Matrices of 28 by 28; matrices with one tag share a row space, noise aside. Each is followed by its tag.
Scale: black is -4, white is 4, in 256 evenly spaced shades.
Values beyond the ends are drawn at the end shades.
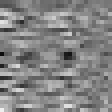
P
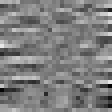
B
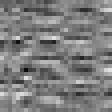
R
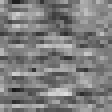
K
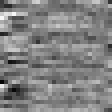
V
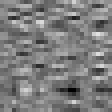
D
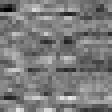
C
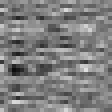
K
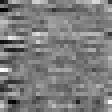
V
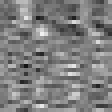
D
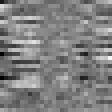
B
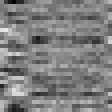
V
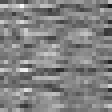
R
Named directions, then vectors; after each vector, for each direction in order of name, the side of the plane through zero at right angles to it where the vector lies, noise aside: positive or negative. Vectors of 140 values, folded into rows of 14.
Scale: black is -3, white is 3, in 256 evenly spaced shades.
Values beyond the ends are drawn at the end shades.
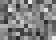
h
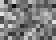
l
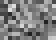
positive, negative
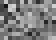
positive, negative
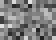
positive, positive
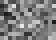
positive, negative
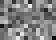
negative, negative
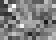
positive, negative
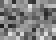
negative, negative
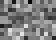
negative, negative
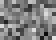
positive, positive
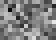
negative, positive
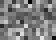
negative, negative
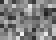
negative, negative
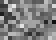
positive, negative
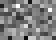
negative, negative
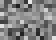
positive, positive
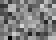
positive, negative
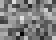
positive, positive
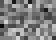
negative, negative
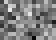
positive, negative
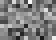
positive, positive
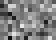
positive, negative
